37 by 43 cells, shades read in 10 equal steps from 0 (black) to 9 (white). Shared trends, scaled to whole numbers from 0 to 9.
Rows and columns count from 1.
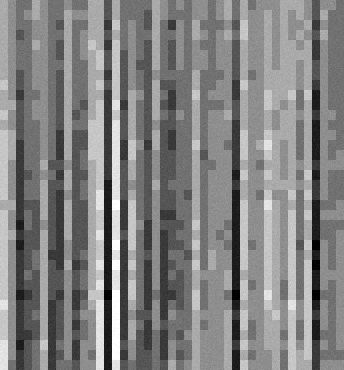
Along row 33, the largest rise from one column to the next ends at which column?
15
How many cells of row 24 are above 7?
2
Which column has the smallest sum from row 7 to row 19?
40
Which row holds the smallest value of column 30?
30
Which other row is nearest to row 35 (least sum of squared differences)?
32
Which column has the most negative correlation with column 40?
17
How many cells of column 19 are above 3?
2
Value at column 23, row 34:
3
